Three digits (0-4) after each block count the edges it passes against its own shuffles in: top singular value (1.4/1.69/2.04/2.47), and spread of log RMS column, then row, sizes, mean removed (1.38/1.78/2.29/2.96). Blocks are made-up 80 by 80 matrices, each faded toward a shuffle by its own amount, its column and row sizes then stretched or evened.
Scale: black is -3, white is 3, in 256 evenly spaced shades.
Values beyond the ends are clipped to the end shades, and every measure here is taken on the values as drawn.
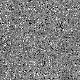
1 1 1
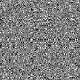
3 1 3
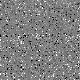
0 2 2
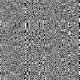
4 4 1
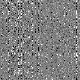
3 4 0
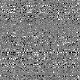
3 2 4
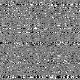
3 0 4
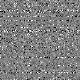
1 2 4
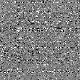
2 1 3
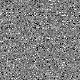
2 1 3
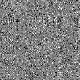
2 1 0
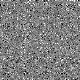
1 1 2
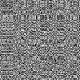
4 0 2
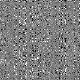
2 4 3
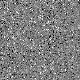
0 2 0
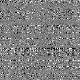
3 1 4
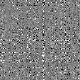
0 4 3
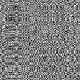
4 1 0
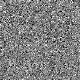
1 0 2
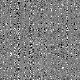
0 4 2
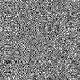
3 0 1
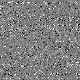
1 0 3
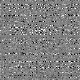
0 2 4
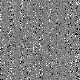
0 4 0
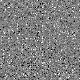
2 1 1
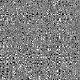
3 3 2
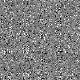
1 3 2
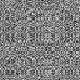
4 0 2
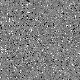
0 1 1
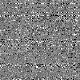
2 2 4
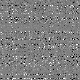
1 2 4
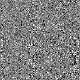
1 3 1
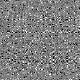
3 2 3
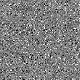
2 0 2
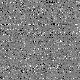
0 1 3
